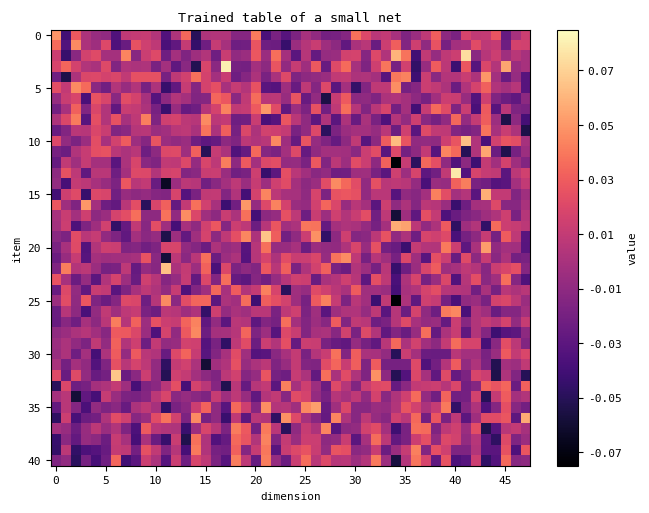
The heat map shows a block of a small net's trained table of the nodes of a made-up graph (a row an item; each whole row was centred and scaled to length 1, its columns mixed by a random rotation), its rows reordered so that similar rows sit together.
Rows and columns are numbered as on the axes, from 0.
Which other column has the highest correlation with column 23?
14
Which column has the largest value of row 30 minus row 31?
44
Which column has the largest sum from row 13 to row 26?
21
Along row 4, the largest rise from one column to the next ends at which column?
34
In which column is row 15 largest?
43
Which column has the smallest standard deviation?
31
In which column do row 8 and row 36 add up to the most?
23
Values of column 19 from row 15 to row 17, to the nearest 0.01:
-0.04 0.05 0.04
